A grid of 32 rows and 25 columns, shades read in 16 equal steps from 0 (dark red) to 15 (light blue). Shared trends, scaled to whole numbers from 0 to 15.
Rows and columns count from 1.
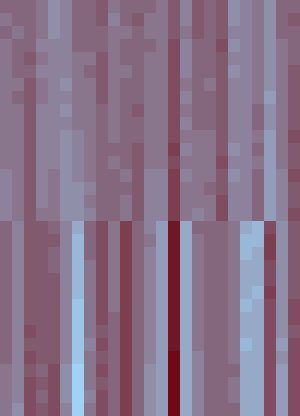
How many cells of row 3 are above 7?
13
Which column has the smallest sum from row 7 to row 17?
15
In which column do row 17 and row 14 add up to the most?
23
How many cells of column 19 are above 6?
15
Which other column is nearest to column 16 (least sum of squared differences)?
21
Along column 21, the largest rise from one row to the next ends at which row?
18
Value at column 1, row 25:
7
